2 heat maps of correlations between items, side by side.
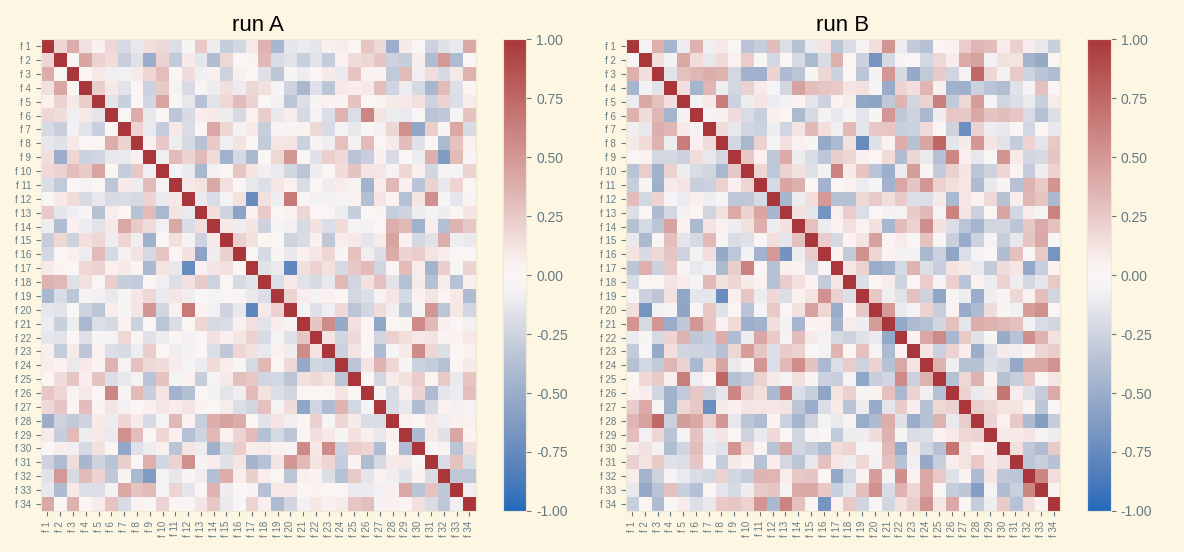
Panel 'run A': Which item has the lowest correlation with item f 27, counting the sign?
f 21
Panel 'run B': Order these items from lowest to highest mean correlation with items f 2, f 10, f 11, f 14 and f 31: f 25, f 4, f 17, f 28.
f 28, f 25, f 4, f 17
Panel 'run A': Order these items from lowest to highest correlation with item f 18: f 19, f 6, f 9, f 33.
f 33, f 19, f 9, f 6
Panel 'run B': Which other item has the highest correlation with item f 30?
f 26
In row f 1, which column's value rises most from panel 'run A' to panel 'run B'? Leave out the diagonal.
f 28
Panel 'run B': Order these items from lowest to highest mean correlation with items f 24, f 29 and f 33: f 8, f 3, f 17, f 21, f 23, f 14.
f 17, f 3, f 21, f 23, f 8, f 14
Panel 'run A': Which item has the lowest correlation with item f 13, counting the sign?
f 16
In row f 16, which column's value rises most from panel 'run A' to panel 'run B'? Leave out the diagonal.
f 19
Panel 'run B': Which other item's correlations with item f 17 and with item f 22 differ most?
f 32
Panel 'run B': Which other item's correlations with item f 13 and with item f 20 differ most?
f 16
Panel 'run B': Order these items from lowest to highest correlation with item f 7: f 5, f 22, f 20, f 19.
f 22, f 19, f 5, f 20
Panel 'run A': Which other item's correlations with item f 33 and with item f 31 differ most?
f 12
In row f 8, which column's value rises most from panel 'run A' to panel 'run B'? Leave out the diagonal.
f 25
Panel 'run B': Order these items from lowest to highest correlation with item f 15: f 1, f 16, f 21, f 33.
f 1, f 21, f 16, f 33
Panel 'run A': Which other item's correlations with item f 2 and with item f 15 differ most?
f 28
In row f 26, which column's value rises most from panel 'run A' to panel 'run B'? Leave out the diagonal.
f 9
